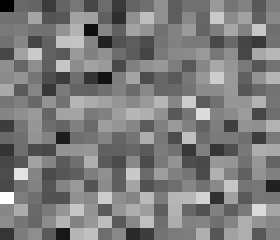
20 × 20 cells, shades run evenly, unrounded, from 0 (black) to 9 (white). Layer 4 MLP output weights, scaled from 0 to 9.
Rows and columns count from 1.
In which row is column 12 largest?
9
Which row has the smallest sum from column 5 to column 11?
7
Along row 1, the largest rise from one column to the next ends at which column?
2
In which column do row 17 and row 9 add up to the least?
16
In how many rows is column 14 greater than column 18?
10
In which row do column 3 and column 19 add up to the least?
4
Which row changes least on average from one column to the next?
8
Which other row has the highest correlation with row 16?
3
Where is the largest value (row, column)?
17, 1
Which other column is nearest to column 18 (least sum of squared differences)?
12
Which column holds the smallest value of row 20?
5
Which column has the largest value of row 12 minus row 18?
14
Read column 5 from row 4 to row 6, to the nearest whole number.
7 3 7
